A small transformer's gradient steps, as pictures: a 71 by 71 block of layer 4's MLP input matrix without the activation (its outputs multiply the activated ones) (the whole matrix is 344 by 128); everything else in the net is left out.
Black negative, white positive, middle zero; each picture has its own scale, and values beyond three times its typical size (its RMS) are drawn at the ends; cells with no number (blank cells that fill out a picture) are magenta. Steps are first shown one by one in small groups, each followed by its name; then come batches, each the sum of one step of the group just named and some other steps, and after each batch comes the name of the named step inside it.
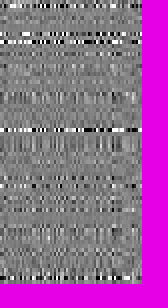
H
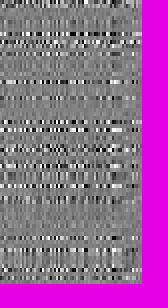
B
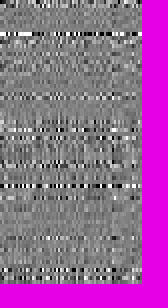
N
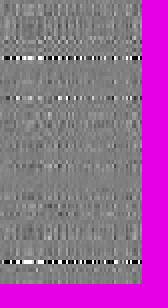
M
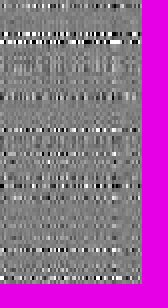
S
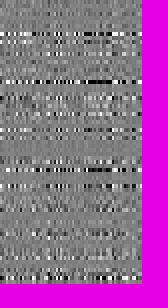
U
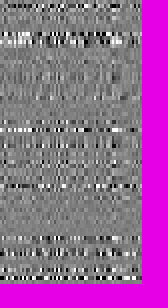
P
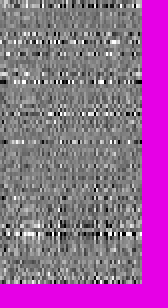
S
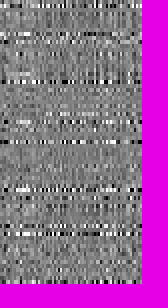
N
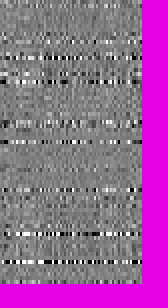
M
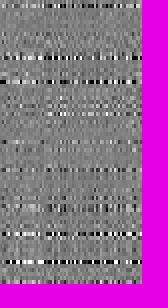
M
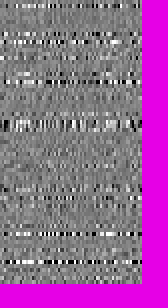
S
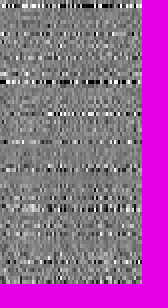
U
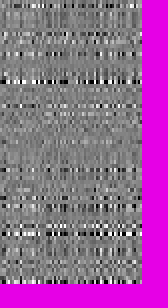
P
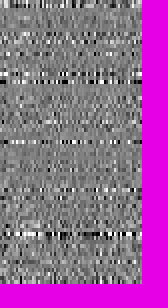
P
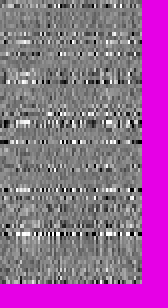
U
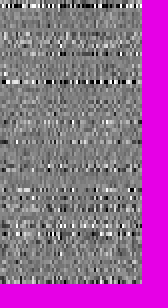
P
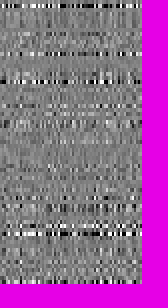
P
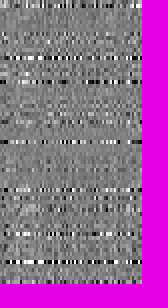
M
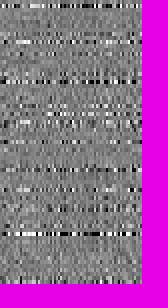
U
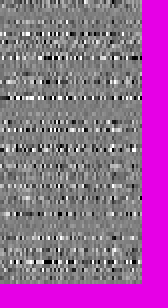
B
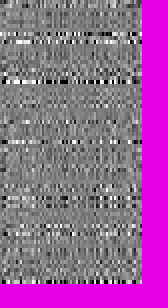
N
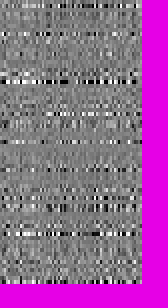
U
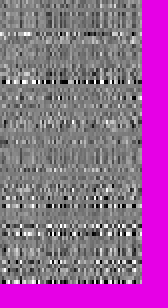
N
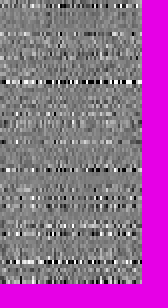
U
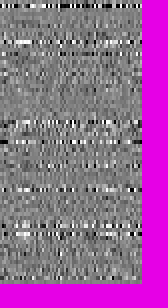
P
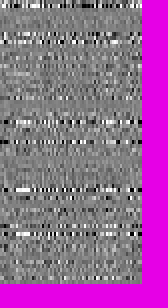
S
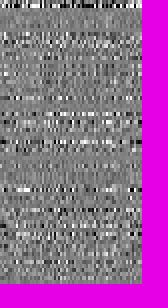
B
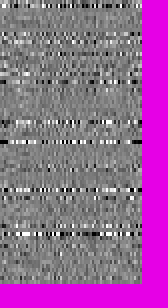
P
